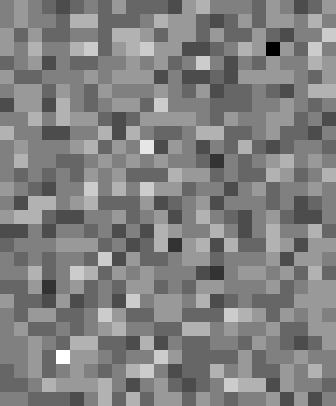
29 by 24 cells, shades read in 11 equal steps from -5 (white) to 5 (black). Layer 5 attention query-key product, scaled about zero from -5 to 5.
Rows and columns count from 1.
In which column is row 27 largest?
13
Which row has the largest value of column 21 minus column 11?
11
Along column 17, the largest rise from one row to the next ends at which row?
29
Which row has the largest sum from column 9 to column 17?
6
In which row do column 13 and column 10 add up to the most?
18
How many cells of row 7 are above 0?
8
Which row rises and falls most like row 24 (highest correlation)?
1
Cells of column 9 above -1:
17
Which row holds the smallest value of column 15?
5
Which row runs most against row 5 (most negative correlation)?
28
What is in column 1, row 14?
-1
